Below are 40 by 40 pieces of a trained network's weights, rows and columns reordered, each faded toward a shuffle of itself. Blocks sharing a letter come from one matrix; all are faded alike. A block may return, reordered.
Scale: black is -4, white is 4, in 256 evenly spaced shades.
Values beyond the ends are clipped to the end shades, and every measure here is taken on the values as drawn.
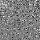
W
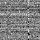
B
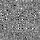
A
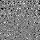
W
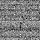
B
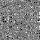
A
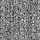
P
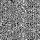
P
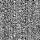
P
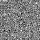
A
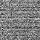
B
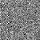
A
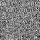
A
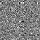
A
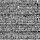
B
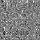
A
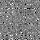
W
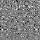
W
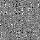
A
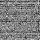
B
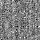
P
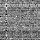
B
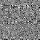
W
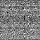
B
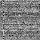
B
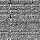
B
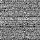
B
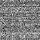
B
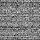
B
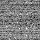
B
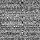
B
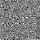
W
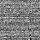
B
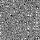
A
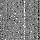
P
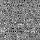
W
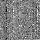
P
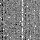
P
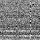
B
